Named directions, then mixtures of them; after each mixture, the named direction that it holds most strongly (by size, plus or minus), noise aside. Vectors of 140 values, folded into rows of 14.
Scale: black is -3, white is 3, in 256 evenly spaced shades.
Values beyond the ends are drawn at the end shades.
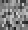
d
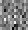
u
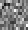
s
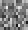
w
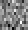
d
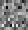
w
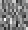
w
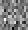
u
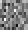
w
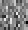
w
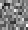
s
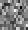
s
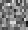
s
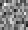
s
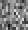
d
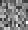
w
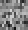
d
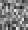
s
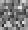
d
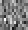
u
